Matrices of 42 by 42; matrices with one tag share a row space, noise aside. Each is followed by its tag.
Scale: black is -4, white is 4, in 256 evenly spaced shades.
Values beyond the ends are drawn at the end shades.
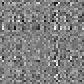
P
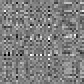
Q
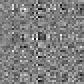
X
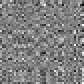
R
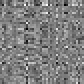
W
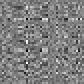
W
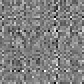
P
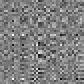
X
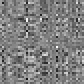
W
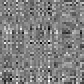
Q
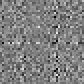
P
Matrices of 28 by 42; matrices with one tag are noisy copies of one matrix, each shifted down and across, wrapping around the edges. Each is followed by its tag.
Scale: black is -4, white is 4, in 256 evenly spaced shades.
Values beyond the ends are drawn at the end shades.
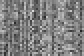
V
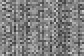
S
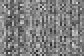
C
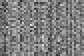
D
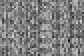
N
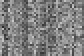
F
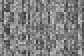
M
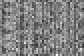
N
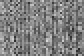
C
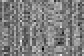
V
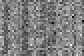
F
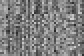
V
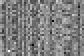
V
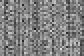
D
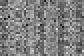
F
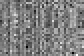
V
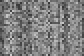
F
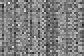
S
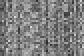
V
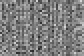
D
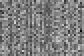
D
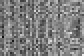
V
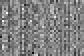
C
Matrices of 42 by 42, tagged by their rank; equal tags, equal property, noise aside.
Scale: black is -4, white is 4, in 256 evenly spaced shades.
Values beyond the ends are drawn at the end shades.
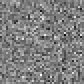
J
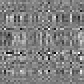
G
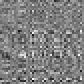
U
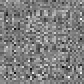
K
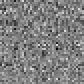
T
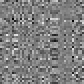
U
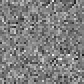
J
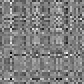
G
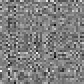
T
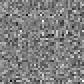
T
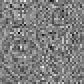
T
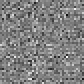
T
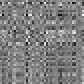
G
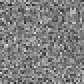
J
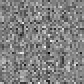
T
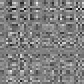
G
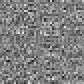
T
